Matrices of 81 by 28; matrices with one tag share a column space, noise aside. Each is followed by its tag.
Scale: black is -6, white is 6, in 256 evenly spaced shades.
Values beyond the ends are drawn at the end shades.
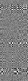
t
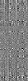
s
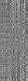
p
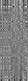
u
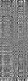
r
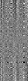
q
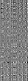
q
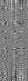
s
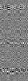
t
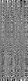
r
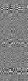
t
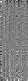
r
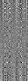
q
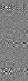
t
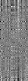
u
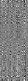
r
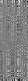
r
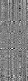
s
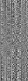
p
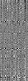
s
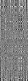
u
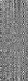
p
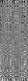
r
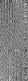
p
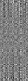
p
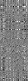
u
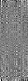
r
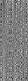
p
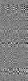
t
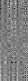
q
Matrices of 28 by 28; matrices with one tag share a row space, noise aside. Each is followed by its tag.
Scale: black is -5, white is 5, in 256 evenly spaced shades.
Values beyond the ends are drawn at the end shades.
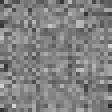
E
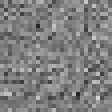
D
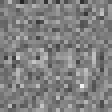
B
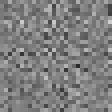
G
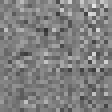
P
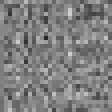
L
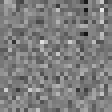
B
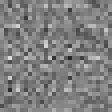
L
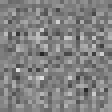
B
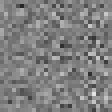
P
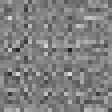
L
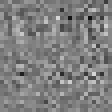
P
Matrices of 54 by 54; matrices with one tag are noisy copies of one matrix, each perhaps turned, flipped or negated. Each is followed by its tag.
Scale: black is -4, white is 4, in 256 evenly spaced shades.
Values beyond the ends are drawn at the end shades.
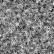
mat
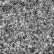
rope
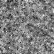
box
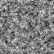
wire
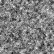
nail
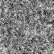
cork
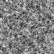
mat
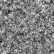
nail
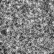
rope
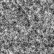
box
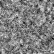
nail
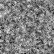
wire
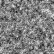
nail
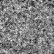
rope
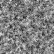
mat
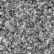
wire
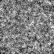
rope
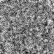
rope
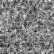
box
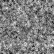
box
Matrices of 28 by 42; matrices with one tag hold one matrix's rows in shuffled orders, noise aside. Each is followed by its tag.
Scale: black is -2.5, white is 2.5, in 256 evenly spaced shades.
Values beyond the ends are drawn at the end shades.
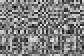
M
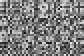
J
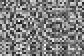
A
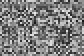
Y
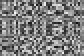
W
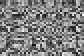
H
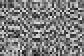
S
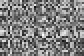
J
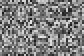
Y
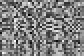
W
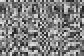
M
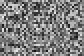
S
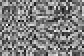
Y
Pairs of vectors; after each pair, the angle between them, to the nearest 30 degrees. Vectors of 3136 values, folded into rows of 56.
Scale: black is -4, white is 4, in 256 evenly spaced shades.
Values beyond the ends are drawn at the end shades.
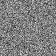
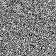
120 degrees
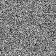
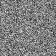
60 degrees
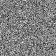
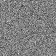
90 degrees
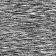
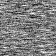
30 degrees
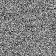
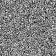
120 degrees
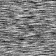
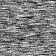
30 degrees
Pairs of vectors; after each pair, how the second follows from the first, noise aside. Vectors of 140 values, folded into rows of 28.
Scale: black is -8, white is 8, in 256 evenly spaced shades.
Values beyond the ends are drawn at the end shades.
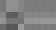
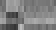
scaled up.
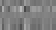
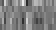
wrapped around, scaled up.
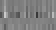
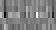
negated, scaled up.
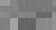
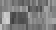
wrapped around, scaled up.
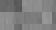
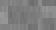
wrapped around, negated, shrunk.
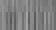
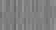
wrapped around, negated, shrunk.
